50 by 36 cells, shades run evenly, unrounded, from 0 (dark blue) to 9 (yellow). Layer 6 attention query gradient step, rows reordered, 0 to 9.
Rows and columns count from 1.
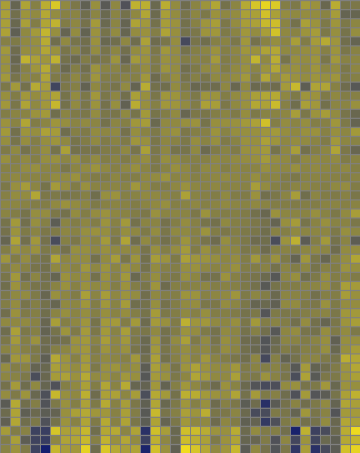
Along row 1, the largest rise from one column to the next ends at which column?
14
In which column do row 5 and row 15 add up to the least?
19
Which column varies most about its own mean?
27
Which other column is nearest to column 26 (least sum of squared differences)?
3
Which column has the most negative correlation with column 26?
13
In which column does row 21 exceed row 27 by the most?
6
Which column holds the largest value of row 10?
30
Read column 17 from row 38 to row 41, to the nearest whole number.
4 4 4 5
